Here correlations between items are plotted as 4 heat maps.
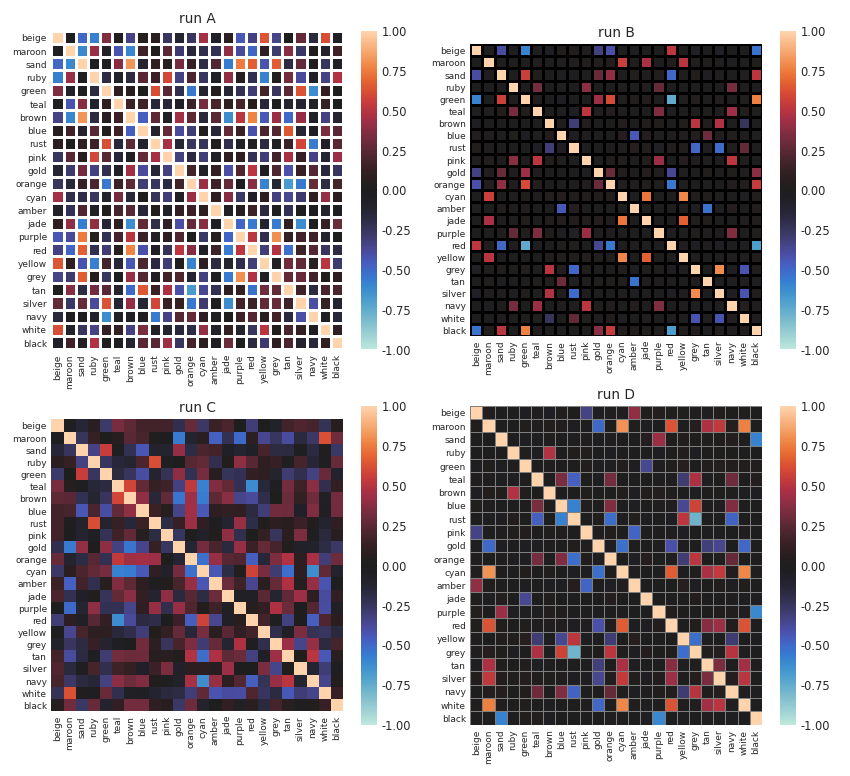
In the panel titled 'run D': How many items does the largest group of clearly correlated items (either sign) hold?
7
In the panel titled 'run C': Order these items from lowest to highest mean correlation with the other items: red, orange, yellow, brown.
red, yellow, brown, orange
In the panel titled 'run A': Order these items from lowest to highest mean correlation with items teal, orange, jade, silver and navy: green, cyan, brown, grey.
green, grey, brown, cyan
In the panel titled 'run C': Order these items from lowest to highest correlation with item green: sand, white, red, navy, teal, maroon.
navy, teal, maroon, red, white, sand
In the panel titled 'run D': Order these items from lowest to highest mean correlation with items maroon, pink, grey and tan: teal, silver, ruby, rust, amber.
rust, amber, ruby, teal, silver
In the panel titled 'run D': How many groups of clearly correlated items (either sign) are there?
6
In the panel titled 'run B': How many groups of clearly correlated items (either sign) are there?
5
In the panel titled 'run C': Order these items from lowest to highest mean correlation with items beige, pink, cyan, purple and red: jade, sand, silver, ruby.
sand, jade, silver, ruby
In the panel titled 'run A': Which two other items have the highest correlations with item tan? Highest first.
blue, pink
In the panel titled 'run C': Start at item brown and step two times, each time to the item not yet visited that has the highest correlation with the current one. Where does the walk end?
orange
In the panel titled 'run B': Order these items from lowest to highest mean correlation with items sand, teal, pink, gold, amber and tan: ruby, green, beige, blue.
beige, blue, ruby, green
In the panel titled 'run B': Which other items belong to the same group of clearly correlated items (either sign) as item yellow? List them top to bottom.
maroon, cyan, jade
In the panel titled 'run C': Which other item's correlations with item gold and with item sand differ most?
purple
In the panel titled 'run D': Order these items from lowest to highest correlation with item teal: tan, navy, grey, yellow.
yellow, tan, navy, grey
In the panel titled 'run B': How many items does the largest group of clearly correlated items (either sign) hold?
7
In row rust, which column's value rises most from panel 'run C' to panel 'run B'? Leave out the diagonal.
white
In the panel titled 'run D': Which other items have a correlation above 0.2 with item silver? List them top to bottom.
maroon, cyan, red, tan, white
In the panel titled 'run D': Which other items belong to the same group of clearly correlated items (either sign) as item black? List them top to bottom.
sand, purple
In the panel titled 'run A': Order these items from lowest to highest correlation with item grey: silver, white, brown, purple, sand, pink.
white, pink, silver, brown, sand, purple
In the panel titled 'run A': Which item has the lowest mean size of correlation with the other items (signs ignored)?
amber
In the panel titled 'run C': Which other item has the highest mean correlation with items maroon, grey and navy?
blue
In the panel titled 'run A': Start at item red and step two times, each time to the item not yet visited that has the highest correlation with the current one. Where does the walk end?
sand
